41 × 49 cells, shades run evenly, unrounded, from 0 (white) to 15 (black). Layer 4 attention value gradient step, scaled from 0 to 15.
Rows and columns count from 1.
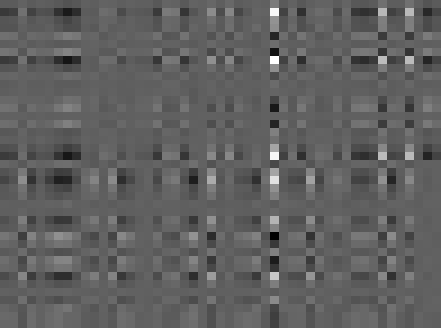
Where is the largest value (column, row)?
31, 30
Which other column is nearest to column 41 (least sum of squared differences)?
34
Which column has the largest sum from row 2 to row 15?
8
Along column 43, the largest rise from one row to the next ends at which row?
21
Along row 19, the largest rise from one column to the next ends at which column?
32
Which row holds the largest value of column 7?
23
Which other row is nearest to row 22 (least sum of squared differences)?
28
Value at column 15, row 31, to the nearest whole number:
9
